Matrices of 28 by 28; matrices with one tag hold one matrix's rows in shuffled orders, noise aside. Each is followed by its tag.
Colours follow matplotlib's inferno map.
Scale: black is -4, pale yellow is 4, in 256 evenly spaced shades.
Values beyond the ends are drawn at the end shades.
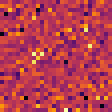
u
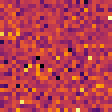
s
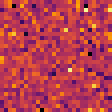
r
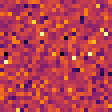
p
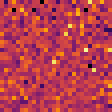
r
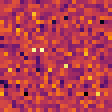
u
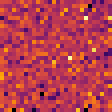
r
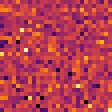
s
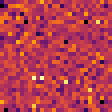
u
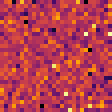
r
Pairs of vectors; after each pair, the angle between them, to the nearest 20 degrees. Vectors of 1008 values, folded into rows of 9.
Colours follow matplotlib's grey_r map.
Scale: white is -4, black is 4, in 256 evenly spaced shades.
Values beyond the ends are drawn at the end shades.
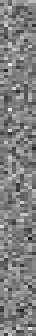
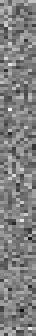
20 degrees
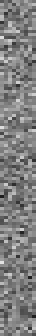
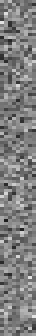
160 degrees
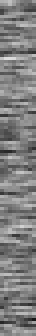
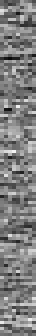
140 degrees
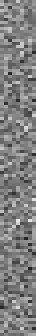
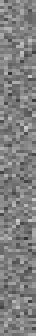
20 degrees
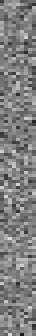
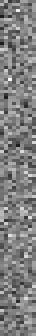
80 degrees
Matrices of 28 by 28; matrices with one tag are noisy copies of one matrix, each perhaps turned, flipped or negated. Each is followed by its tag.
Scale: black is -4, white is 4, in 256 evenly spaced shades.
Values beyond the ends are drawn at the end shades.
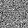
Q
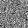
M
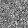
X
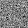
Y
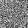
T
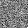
Q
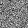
Y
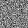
Q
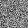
Y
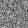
Y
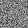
X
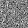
Q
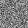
Y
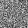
T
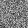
M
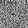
M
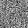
M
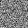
Y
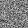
Q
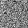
Y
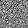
X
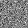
X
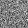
Y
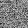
M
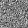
Y
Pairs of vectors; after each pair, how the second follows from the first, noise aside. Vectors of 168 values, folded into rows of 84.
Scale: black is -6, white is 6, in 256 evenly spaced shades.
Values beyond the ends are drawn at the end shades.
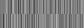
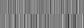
wrapped around, partly zeroed.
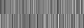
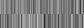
negated.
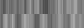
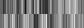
scaled up.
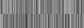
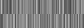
negated.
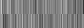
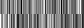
reversed, negated, scaled up.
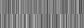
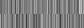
negated.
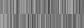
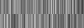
reversed, negated.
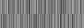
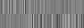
wrapped around, partly zeroed.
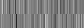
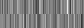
reversed, negated.
